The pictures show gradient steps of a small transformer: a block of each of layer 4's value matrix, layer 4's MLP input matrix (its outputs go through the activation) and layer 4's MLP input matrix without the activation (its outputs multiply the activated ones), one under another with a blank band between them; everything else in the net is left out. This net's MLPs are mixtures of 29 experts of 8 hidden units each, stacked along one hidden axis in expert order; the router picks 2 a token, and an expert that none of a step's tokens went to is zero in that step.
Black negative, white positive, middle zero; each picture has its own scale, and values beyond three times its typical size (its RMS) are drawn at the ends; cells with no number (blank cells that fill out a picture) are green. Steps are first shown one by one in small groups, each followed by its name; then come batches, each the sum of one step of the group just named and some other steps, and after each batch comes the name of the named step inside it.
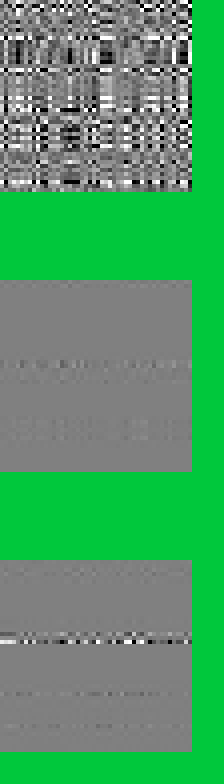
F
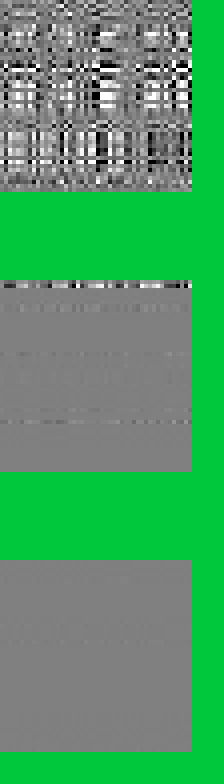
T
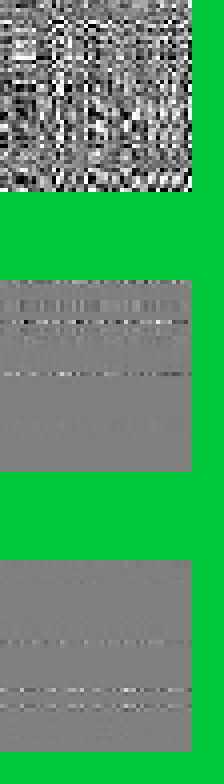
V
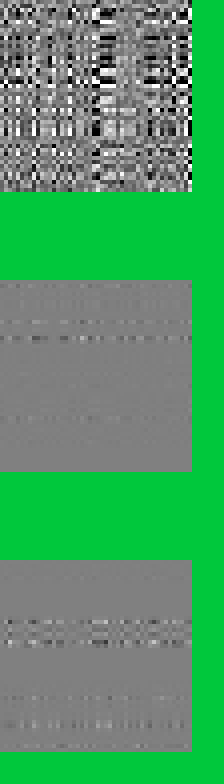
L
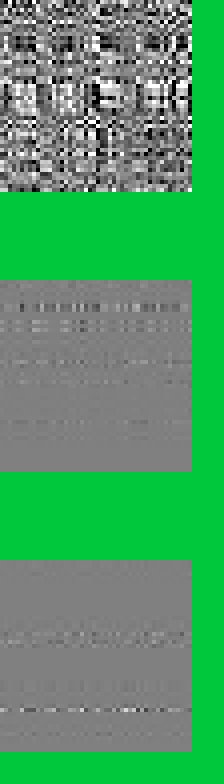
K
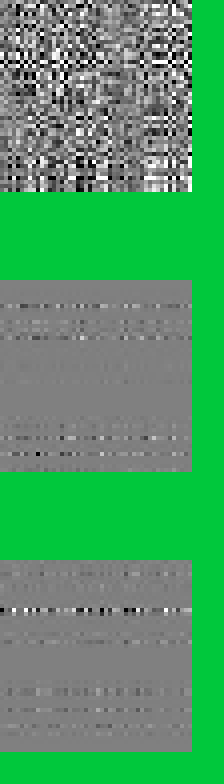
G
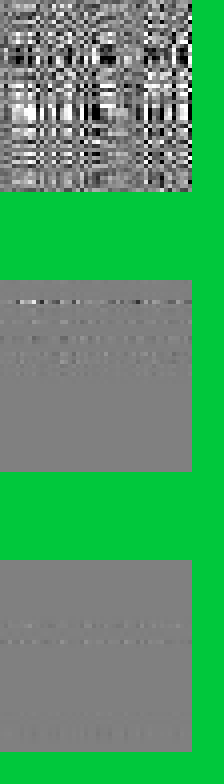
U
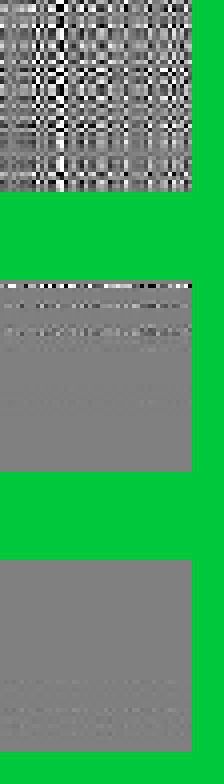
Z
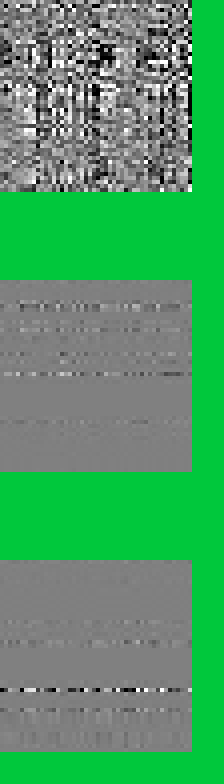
U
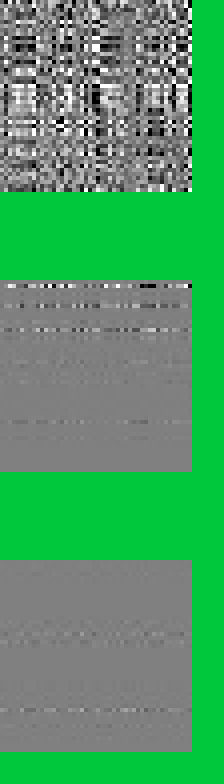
K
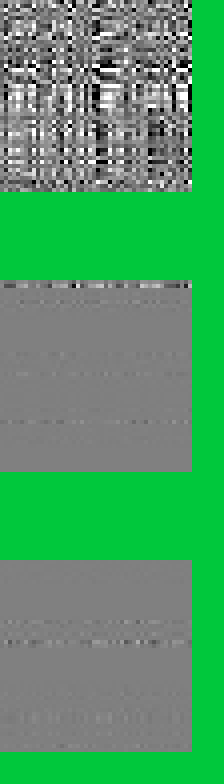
T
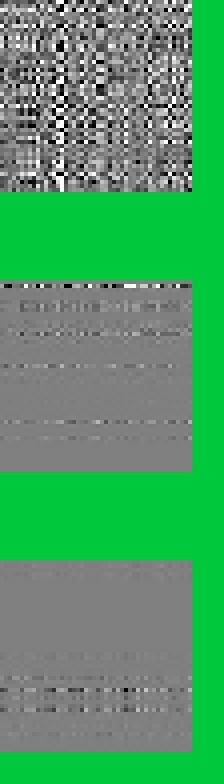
Z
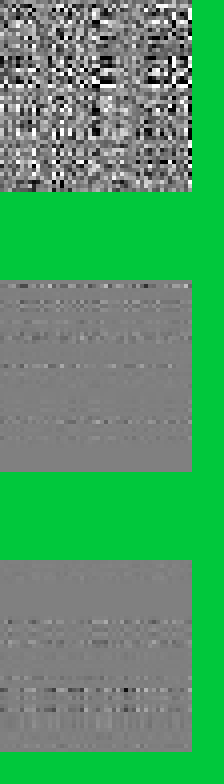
L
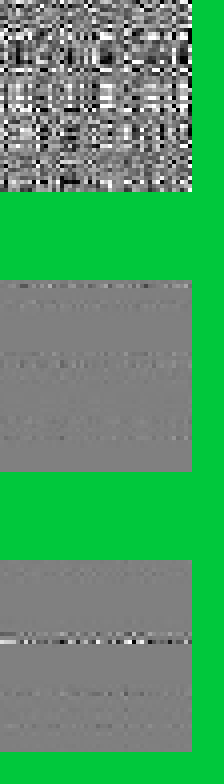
F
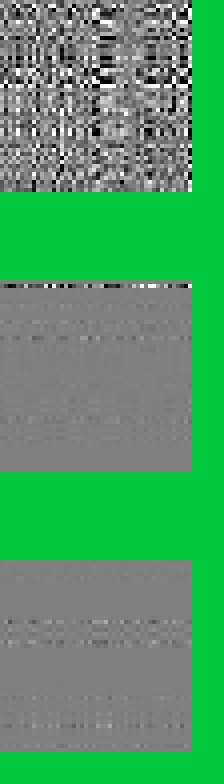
L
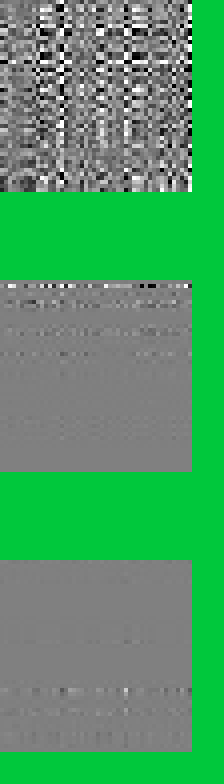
Z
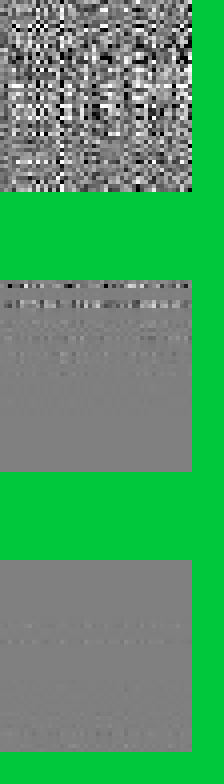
U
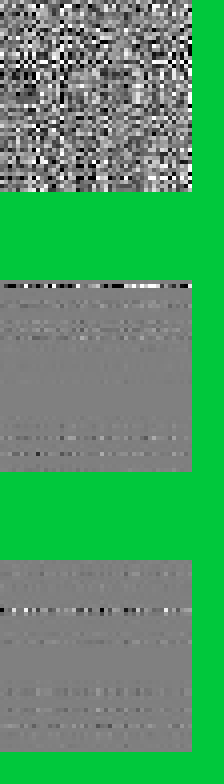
G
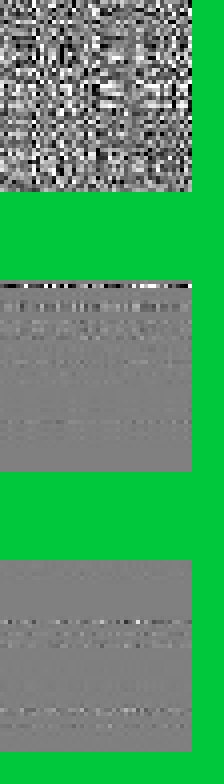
K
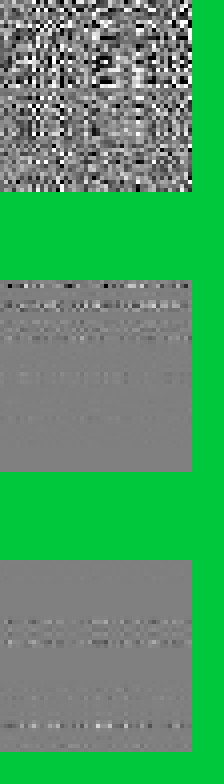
L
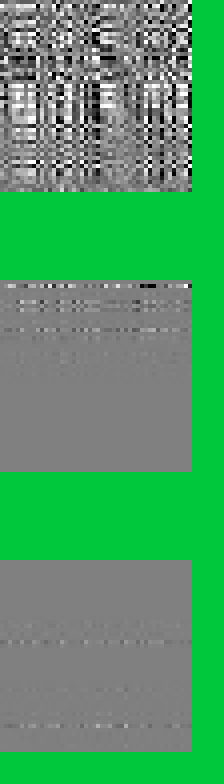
U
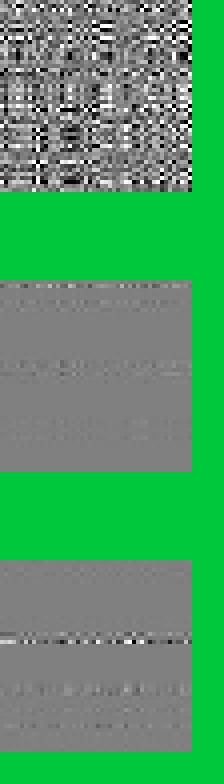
F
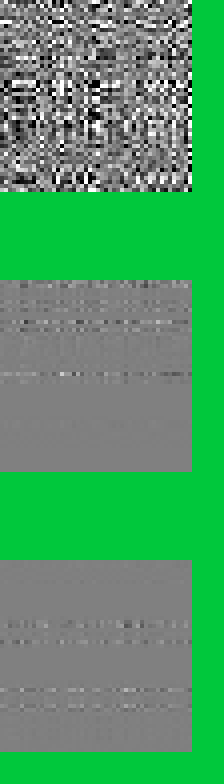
V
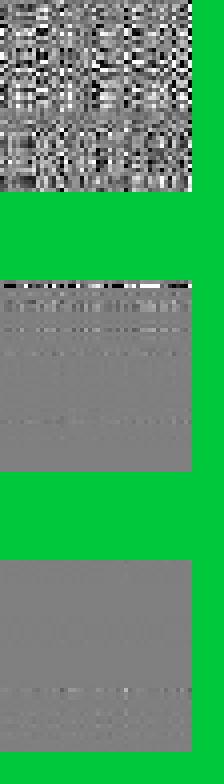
T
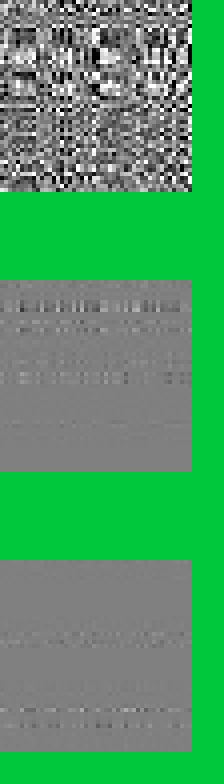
K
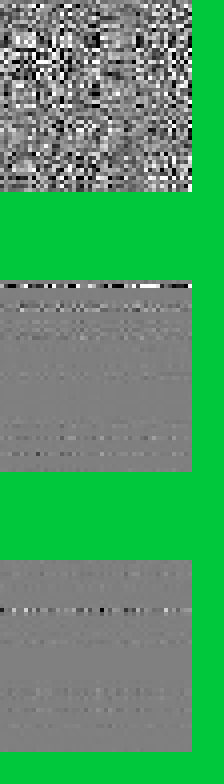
G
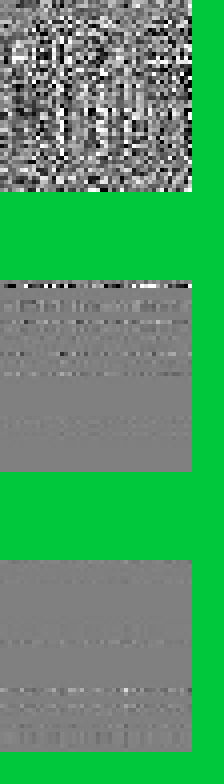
V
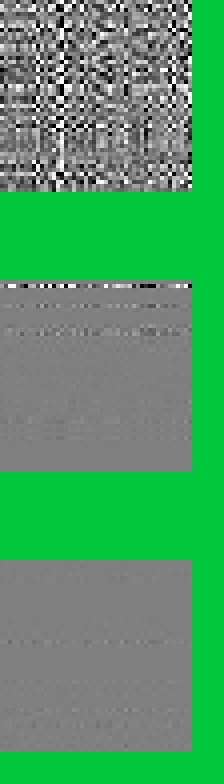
Z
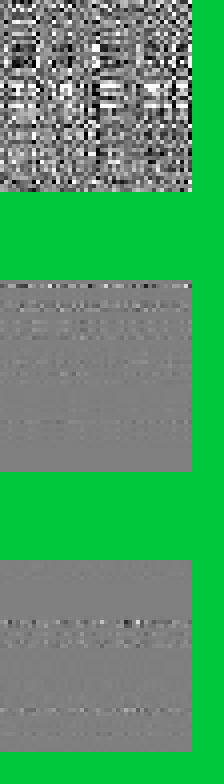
K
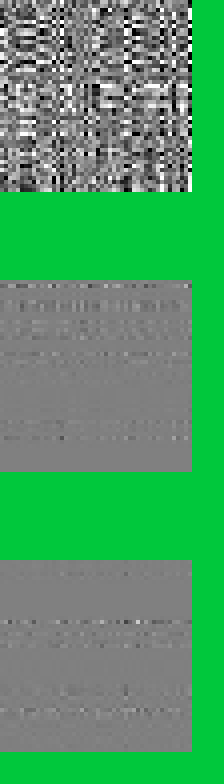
K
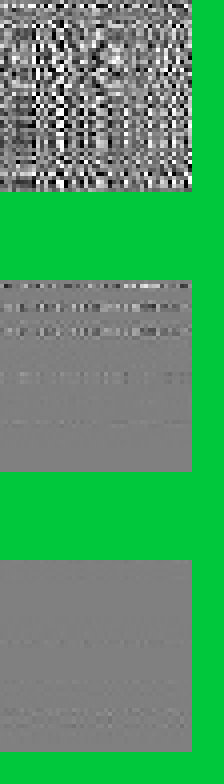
Z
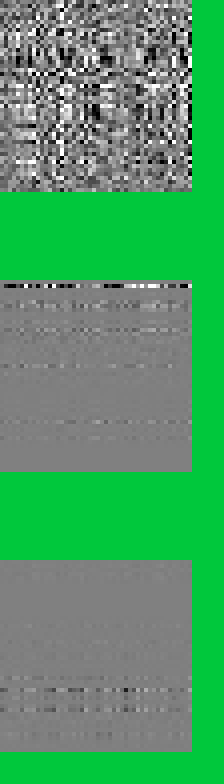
U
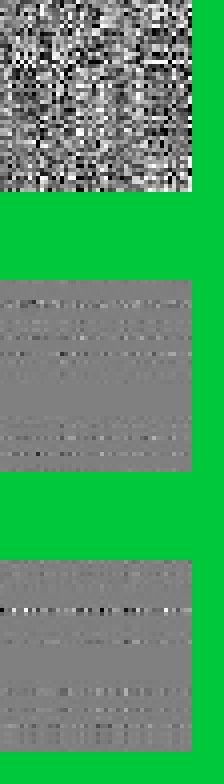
G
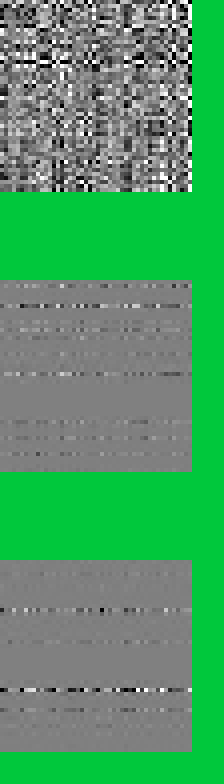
G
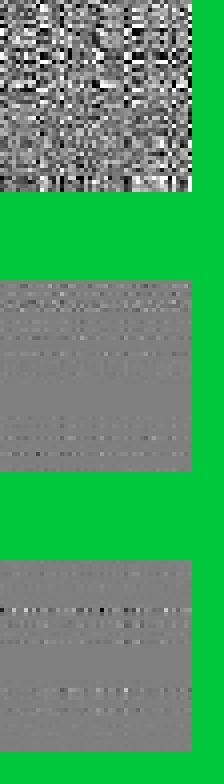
G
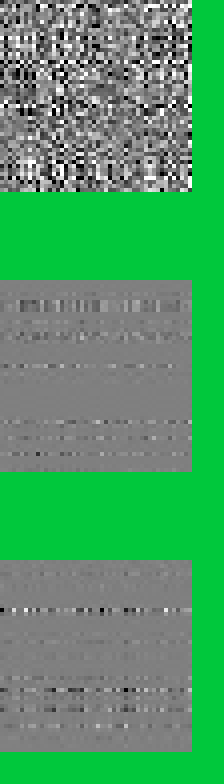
G
